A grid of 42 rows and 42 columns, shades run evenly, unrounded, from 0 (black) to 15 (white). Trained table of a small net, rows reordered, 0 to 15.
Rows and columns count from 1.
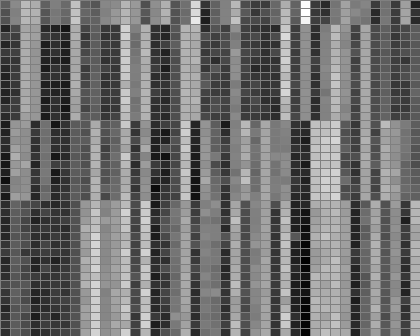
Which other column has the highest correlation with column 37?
3
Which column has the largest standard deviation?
31
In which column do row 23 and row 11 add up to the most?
34
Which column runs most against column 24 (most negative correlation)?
37
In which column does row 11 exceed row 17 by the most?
20
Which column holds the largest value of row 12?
29
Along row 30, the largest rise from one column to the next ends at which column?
32
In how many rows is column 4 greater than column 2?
15
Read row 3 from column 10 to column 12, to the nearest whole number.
6 8 9
